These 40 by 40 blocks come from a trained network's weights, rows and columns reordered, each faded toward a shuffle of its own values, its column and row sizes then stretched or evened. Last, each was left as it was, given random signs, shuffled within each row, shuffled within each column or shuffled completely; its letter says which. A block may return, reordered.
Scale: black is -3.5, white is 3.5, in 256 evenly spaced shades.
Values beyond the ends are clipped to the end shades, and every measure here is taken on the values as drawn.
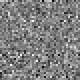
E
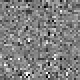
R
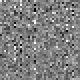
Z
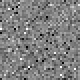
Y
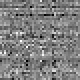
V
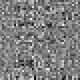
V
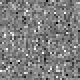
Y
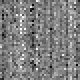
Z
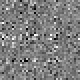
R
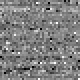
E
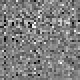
R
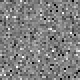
Y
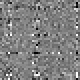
R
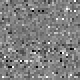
E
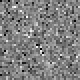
Y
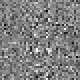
V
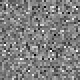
E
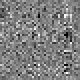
V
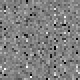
Z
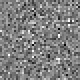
Z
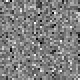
Z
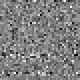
E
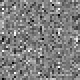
Z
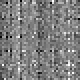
V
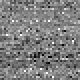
E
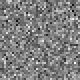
Y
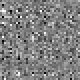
R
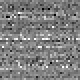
E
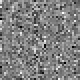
Z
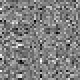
V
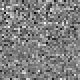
E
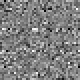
E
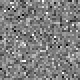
Y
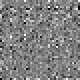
R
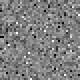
Y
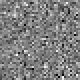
Z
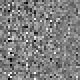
Z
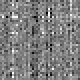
V
